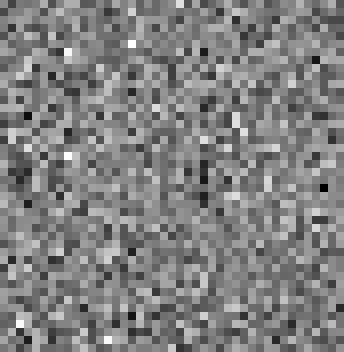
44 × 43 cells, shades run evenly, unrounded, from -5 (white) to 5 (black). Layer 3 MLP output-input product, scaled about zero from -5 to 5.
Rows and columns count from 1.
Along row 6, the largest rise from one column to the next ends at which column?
18
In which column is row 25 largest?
26
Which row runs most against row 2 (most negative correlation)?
14
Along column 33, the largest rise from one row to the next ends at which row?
32
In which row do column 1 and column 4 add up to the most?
15
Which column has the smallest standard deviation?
39
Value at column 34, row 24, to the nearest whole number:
-3
